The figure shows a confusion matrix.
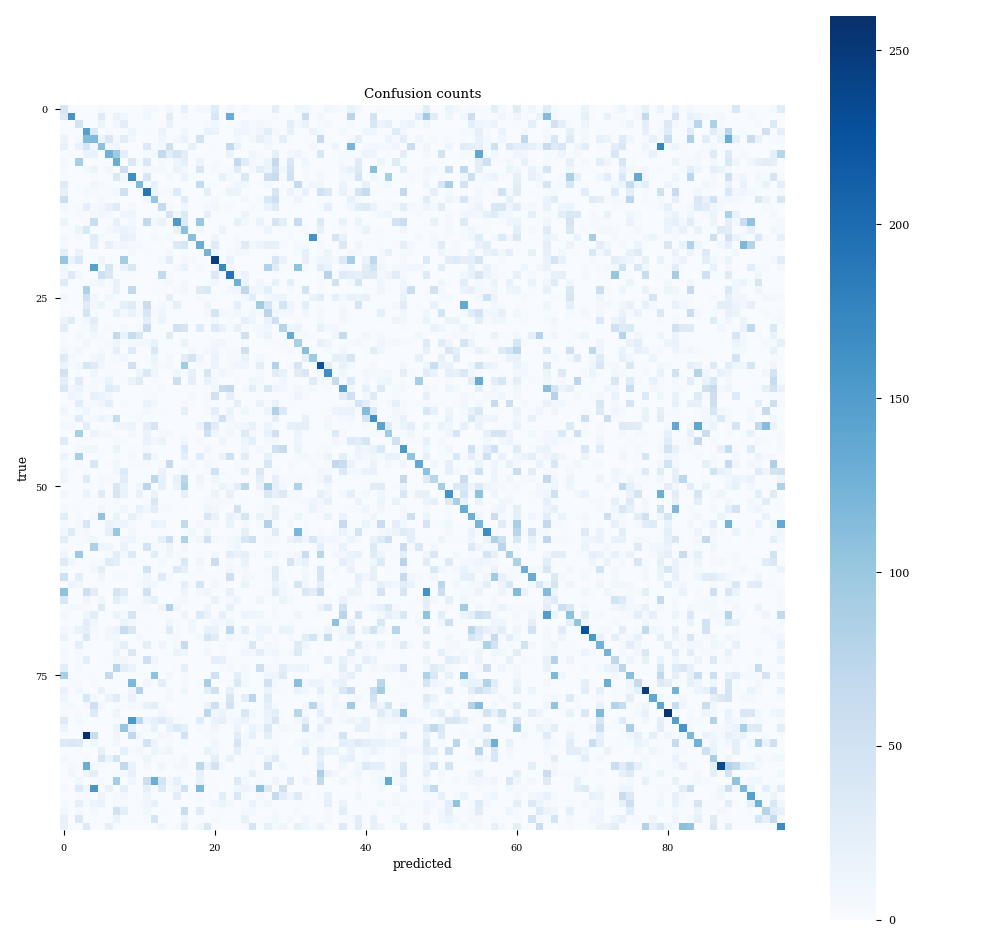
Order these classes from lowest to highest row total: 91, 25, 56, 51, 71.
25, 91, 71, 56, 51
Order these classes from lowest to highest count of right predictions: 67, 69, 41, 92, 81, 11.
67, 92, 81, 41, 11, 69
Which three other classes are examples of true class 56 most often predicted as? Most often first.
31, 7, 60
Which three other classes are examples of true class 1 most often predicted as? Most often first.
22, 64, 48
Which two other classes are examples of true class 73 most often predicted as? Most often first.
65, 11
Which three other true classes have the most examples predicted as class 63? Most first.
30, 95, 93
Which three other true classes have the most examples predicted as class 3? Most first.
83, 87, 4
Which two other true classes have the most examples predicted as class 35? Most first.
22, 70
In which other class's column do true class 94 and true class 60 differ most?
45
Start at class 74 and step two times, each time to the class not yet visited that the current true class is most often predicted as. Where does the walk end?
2
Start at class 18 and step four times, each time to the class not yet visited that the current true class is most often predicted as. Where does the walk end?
34
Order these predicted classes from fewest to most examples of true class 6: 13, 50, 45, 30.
30, 45, 50, 13
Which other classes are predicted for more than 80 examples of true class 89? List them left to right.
7, 12, 43
